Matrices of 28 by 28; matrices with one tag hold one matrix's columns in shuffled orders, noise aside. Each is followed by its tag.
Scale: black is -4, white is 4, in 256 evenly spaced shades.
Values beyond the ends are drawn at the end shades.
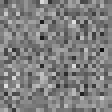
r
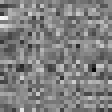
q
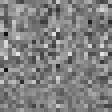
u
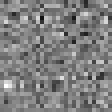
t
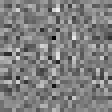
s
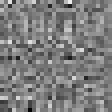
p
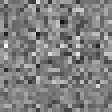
u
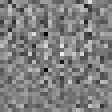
u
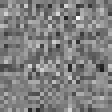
q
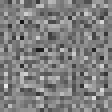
r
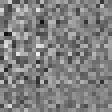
u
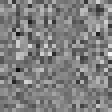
u
